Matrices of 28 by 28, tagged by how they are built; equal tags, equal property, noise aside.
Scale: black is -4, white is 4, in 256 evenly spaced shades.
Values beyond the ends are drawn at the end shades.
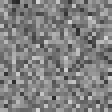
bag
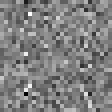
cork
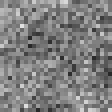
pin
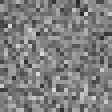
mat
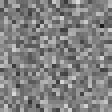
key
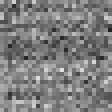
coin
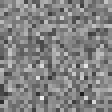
bag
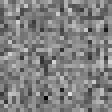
coin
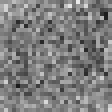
pin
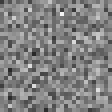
key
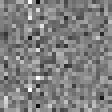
cork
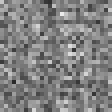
coin
